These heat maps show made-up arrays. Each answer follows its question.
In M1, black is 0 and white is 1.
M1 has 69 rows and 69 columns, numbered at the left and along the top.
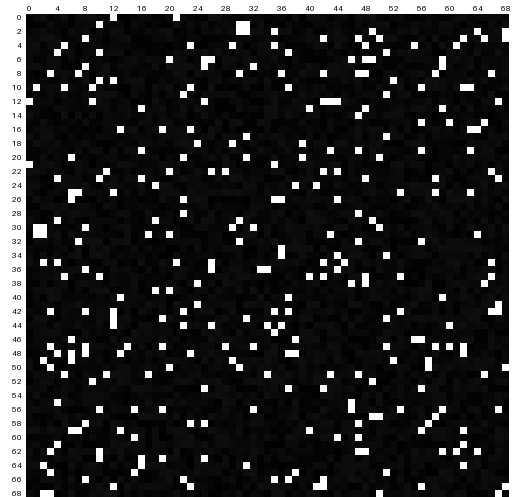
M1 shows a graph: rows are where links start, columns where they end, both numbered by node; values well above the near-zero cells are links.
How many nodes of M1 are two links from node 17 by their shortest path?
10
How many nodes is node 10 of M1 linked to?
8
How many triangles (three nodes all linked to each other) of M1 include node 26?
2
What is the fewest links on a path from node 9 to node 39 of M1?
5
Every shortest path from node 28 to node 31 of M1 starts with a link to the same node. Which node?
node 22
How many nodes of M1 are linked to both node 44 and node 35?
1
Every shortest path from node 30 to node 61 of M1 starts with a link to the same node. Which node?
node 29
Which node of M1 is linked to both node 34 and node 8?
node 36
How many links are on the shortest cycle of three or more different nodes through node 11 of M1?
5
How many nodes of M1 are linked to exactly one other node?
3
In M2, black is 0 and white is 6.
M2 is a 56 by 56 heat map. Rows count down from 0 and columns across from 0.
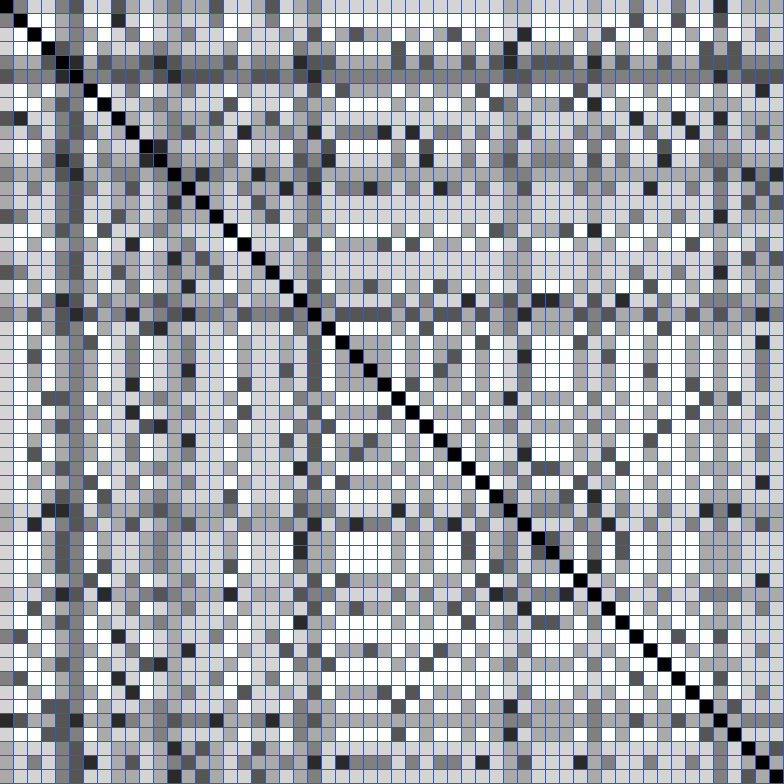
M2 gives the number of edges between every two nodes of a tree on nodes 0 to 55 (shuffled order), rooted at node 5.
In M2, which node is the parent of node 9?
22
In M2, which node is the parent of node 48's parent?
51
